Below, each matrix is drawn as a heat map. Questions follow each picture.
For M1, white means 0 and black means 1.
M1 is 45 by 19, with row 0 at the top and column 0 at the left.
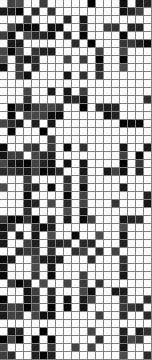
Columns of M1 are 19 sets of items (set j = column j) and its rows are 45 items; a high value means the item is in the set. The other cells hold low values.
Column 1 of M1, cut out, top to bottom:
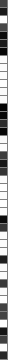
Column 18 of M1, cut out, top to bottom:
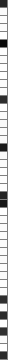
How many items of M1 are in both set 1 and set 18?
5
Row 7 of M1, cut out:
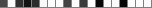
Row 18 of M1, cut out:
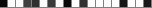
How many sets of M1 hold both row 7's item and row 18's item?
6
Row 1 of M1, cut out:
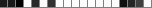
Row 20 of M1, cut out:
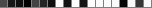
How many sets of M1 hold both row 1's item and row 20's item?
7
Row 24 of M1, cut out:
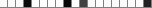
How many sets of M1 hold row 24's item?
4
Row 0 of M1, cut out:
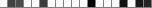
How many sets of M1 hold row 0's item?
7
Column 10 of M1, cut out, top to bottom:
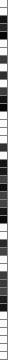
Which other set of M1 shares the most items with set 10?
3
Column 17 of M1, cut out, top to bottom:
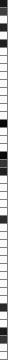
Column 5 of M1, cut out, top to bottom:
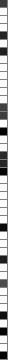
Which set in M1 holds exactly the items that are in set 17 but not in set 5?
16
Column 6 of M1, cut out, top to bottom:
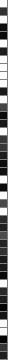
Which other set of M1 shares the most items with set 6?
4
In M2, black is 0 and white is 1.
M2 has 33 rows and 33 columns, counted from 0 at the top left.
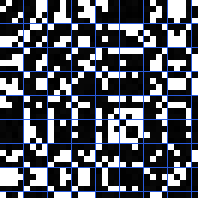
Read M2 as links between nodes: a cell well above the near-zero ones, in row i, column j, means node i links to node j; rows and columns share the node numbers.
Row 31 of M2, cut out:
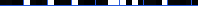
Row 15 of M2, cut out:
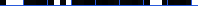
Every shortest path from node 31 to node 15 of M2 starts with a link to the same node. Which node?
node 19
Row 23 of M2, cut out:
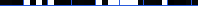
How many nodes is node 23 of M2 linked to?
10
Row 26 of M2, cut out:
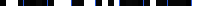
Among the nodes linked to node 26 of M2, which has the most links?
node 10
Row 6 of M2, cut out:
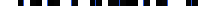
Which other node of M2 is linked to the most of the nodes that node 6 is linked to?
node 29
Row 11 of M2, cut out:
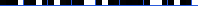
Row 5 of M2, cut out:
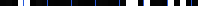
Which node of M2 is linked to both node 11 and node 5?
node 3
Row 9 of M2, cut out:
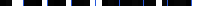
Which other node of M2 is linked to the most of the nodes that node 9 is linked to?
node 25
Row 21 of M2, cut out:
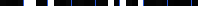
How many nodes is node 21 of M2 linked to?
6
